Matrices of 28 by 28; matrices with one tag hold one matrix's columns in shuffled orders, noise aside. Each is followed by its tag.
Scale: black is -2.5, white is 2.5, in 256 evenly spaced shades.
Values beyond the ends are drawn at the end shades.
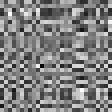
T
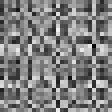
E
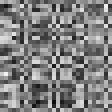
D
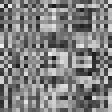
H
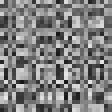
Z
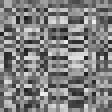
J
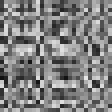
E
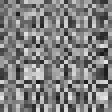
Z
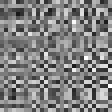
T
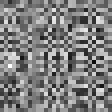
J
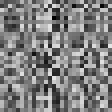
H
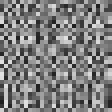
D
